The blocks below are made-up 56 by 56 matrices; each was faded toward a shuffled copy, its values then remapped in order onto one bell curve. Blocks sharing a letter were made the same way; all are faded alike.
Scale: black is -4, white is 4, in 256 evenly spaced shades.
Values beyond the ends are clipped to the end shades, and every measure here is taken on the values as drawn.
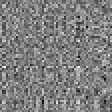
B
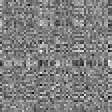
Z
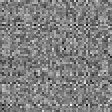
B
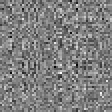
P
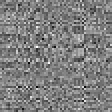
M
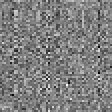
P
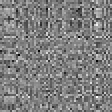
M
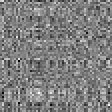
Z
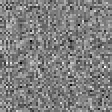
P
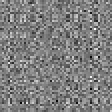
Z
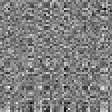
M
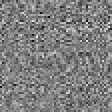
B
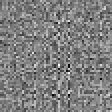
P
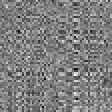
Z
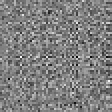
B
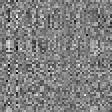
P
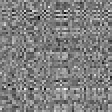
Z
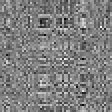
Z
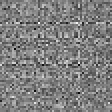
B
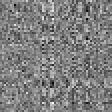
P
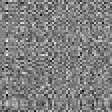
M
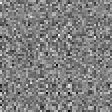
P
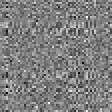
M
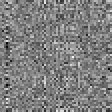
P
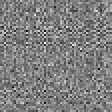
B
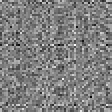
B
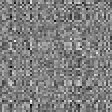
Z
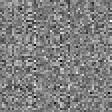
P
